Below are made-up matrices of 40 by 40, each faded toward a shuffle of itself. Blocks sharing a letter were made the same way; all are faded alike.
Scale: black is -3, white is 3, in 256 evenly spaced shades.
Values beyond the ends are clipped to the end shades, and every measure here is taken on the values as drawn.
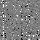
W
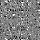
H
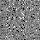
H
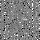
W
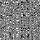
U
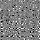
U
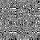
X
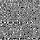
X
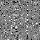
H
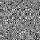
X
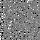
W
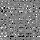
U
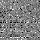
U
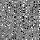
H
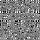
X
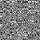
X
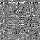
X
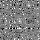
U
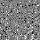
H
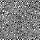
X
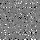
W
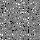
W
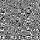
X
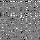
U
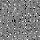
H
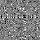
X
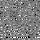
U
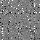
W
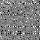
U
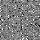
H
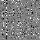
W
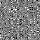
H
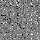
W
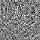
X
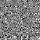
X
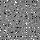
W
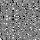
H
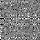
X
